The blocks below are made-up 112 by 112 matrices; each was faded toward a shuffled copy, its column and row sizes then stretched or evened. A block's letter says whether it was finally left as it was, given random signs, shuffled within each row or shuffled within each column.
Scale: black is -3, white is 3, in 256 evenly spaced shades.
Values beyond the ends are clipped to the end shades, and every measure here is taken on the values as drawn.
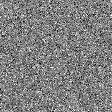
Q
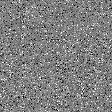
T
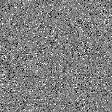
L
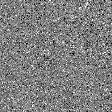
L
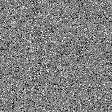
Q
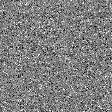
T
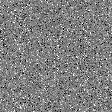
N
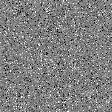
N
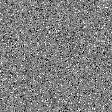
N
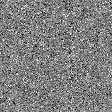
N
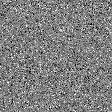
Q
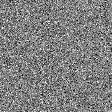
N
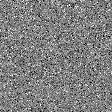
Q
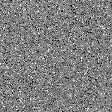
N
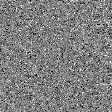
L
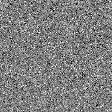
L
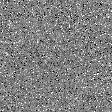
T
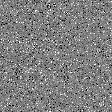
L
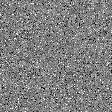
Q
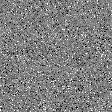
Q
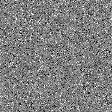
T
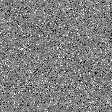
Q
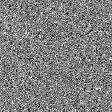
L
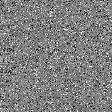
L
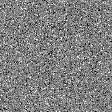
T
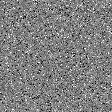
Q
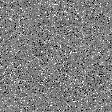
T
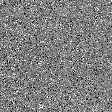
T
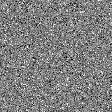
L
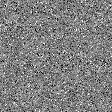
Q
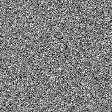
L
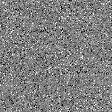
L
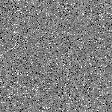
L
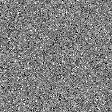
L
